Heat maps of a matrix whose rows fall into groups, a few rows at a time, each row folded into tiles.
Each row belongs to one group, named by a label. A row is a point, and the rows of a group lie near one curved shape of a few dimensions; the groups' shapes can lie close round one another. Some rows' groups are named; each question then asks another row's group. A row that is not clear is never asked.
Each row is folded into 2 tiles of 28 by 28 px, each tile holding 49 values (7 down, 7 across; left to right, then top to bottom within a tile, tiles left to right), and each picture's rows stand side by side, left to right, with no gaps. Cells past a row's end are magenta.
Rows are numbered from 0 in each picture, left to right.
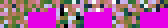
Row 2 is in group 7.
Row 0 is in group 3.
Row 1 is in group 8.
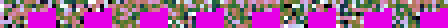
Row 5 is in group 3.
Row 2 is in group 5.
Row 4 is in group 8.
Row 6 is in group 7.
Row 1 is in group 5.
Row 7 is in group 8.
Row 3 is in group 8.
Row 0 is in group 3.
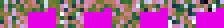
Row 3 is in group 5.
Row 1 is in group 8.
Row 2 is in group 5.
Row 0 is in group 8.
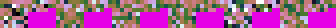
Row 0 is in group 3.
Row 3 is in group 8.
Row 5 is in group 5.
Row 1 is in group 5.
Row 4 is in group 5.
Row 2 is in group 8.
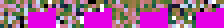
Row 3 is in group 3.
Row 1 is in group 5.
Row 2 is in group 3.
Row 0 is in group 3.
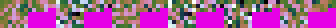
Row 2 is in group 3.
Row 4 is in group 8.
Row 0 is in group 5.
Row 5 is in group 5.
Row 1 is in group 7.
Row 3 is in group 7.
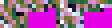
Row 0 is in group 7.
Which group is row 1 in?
3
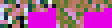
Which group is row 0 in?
3
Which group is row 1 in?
5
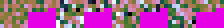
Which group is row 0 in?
8
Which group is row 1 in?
5
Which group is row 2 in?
7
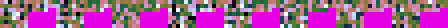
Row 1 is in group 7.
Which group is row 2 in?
8
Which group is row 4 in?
7
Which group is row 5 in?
3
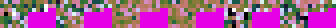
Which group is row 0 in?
5
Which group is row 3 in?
5
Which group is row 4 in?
8
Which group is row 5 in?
8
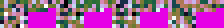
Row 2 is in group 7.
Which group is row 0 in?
3
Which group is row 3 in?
3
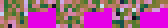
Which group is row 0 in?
3
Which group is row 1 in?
8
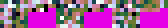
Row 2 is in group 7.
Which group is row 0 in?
5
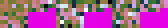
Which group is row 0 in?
3
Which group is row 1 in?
8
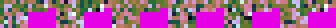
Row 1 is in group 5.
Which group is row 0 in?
8
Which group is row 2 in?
8
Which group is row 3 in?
8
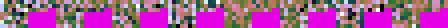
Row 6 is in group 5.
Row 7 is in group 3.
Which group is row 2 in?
3
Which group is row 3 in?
3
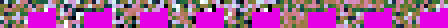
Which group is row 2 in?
3
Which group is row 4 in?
5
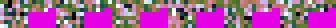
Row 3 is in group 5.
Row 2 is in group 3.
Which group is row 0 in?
7
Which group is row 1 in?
8
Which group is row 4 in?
8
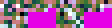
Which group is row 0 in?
7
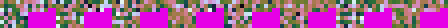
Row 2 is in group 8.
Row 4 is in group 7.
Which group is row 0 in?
8
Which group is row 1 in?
7
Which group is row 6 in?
7
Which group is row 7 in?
8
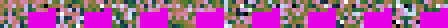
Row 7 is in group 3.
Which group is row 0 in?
3
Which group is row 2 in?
8
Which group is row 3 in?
8
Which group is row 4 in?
7
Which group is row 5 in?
3
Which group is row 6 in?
7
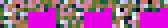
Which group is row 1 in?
7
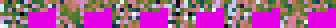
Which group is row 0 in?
7
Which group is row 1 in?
3
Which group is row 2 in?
7
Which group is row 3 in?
7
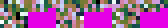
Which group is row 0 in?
8
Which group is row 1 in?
8
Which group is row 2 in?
7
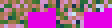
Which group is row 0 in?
3
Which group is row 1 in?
7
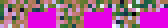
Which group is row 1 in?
3
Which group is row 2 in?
7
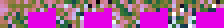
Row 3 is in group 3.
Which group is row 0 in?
3
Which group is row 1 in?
8
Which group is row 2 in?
5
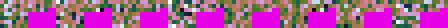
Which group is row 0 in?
7
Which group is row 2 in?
8
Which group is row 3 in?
7
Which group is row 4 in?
5
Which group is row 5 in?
5
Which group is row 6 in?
8
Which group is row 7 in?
3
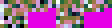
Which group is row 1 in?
7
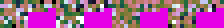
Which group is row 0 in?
8
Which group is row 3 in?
5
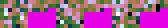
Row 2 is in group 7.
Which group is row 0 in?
8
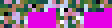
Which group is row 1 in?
8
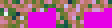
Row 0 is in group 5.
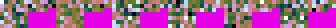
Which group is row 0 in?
7
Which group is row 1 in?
3
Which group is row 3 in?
7
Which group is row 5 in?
3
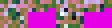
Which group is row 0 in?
5
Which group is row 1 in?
7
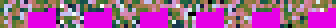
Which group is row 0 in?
8
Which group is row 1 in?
3
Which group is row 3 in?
8
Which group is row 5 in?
8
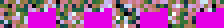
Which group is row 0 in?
7
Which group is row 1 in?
7
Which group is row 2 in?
3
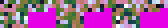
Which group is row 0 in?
7
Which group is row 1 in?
5
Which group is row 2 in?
3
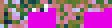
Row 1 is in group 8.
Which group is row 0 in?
5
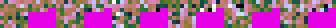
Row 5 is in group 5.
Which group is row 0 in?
8
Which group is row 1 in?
5
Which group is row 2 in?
7
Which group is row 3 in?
5
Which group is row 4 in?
3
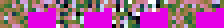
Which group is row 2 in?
8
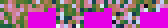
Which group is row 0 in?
8
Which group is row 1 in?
3
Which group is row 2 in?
7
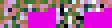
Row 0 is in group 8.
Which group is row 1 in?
8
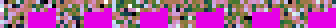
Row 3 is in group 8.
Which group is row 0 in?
3
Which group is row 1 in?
3
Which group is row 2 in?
7
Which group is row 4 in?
8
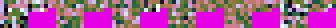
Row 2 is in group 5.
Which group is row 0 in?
8
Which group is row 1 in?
3
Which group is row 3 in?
8
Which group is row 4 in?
3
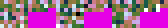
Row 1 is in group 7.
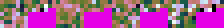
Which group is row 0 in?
5
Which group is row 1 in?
8
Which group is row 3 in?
5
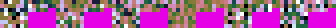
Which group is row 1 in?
8
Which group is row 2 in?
3
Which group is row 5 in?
8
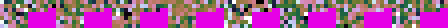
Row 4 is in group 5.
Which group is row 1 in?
5
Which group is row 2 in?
5
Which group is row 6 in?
8
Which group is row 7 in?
3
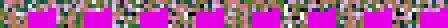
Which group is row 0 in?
7
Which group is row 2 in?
7
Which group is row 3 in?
8
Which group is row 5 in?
8
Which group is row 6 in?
7
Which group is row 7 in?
8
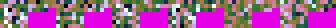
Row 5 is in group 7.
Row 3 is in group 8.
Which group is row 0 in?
8
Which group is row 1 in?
7
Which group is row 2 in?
3
